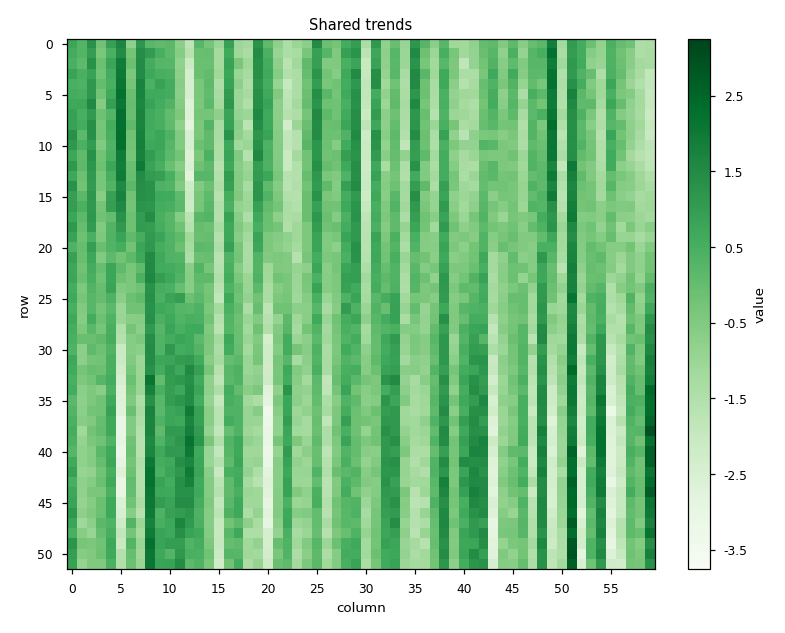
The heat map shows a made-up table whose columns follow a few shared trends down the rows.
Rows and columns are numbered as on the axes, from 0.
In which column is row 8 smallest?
12
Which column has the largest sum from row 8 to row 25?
51
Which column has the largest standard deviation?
5
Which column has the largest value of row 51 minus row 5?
59
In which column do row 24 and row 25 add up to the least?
15
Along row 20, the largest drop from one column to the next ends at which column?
30
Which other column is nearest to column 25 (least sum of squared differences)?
29
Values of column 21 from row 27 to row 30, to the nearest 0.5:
-1 -0.5 -0.5 -0.5
